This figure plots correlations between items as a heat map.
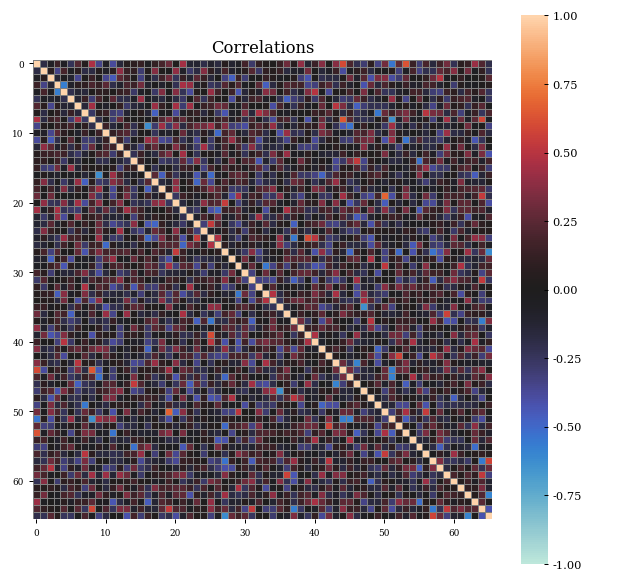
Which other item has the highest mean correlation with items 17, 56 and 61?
29
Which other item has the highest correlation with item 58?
2
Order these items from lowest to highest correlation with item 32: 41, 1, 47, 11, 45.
11, 1, 47, 45, 41
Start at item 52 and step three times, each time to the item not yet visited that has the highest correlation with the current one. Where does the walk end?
65
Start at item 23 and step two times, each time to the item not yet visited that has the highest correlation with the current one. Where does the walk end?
39
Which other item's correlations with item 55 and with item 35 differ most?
47
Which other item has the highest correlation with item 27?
20
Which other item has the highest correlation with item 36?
59
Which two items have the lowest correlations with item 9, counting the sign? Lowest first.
16, 45
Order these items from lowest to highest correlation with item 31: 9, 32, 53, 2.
32, 53, 2, 9
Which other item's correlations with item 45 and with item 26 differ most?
54
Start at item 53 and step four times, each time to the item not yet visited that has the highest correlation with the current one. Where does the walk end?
64
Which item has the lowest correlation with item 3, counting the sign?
4
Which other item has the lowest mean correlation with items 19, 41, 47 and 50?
28
